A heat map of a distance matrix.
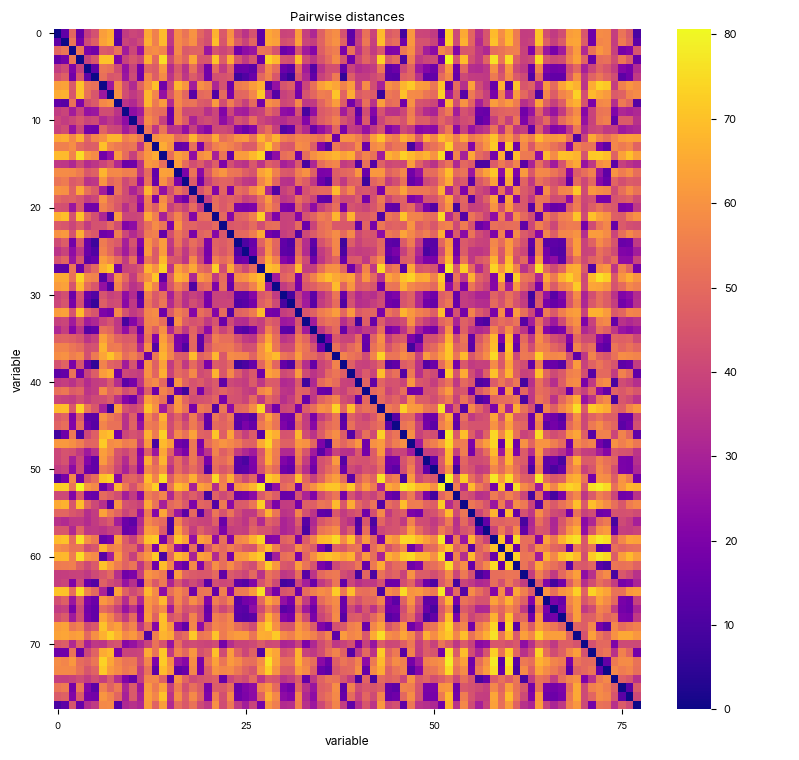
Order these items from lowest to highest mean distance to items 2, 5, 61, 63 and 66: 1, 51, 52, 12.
1, 51, 12, 52
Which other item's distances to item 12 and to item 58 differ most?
69
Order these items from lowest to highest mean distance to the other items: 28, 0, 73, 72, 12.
0, 73, 72, 28, 12
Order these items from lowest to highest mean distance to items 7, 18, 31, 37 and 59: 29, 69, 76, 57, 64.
29, 64, 57, 76, 69
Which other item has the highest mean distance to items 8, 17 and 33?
52
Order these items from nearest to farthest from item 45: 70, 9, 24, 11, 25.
24, 25, 11, 9, 70
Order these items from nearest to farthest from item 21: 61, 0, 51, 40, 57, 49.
57, 40, 49, 61, 0, 51
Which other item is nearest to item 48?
35
